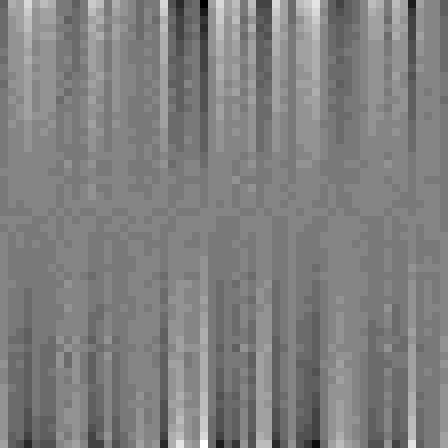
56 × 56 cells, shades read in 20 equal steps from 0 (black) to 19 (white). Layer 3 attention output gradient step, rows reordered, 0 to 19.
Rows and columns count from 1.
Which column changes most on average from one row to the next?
9
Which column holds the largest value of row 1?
40
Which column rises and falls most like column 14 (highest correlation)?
8
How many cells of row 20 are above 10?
1
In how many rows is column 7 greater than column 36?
11
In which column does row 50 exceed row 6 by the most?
26
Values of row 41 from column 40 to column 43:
7 9 10 11
